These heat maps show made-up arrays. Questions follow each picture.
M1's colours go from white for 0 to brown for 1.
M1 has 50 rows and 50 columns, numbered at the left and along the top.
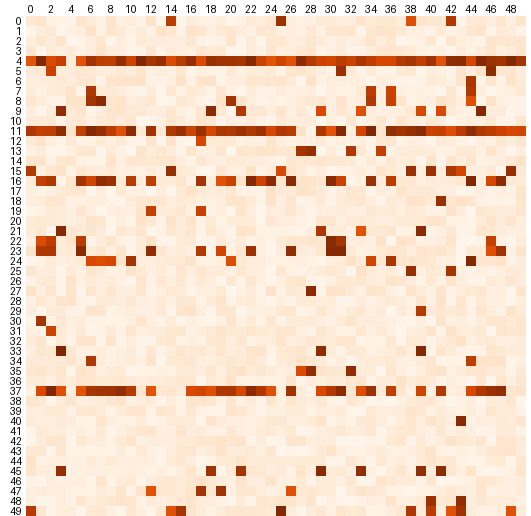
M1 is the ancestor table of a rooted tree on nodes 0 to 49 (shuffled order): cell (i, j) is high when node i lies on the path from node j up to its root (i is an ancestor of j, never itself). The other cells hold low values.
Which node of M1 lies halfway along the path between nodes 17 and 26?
19
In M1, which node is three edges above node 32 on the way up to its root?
4
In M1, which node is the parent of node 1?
30
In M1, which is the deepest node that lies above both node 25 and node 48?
15
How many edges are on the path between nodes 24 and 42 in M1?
8
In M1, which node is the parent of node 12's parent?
47
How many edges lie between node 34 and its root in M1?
7
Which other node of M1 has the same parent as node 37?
49
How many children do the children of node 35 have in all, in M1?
1
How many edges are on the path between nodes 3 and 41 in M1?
5
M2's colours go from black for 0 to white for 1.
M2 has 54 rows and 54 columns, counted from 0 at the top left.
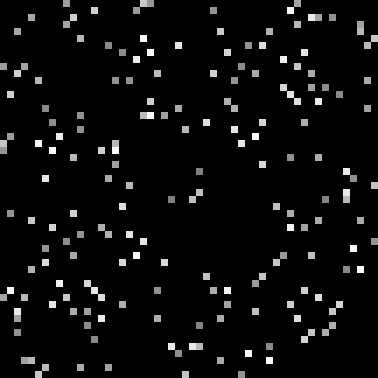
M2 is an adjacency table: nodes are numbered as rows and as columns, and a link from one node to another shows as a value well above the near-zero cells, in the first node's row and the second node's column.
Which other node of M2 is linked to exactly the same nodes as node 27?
node 24
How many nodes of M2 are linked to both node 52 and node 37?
1
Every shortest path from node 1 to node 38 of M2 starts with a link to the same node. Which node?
node 30
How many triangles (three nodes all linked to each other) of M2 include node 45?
1
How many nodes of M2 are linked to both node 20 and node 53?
2
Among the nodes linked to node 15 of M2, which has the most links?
node 6
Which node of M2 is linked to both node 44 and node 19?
node 36
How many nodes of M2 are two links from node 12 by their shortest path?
6
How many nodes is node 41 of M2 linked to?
6
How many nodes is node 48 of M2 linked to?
2
